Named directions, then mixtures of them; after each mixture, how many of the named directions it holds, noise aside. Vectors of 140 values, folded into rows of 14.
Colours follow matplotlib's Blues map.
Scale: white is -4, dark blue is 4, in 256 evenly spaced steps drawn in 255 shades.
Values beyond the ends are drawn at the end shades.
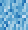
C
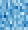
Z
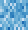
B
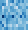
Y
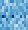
three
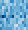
three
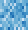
one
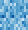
three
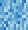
one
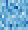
two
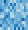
one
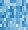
four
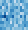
two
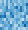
two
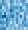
three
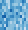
three
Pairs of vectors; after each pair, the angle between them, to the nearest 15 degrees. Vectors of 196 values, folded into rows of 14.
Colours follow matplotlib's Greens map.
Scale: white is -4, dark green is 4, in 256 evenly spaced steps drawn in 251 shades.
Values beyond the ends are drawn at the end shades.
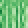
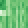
135 degrees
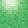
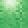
15 degrees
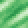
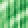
45 degrees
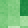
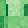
75 degrees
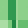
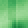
60 degrees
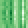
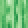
120 degrees
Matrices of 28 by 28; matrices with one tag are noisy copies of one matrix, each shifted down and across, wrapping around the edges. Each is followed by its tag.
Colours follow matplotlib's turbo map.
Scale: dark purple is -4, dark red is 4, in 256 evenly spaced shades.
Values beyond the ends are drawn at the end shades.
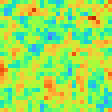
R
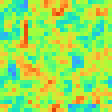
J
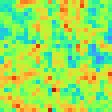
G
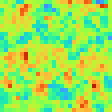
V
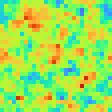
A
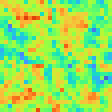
G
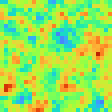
A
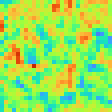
V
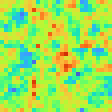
J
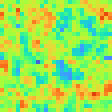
G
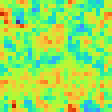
V
